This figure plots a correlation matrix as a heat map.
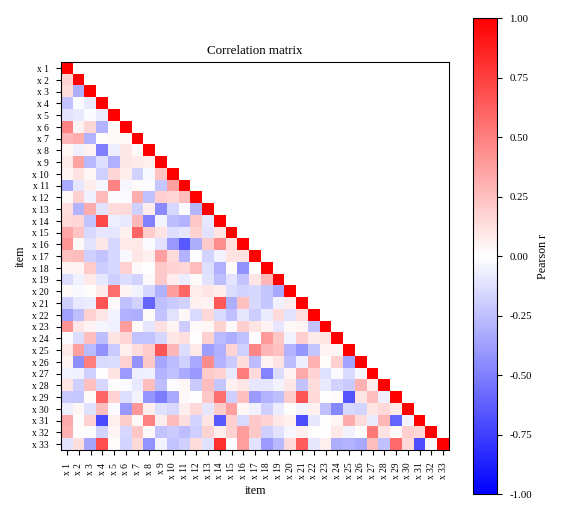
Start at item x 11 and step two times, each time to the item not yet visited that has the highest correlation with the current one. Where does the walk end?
x 5
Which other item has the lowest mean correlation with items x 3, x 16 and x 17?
x 11
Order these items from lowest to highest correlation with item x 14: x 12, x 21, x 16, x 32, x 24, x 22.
x 24, x 22, x 32, x 12, x 16, x 21
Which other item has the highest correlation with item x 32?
x 27
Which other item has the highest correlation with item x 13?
x 26
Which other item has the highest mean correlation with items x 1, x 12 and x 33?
x 14
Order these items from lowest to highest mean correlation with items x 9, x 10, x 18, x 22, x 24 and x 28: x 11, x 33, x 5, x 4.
x 33, x 4, x 5, x 11
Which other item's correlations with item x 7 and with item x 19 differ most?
x 15
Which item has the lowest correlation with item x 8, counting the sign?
x 21
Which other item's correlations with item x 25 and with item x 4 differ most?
x 29
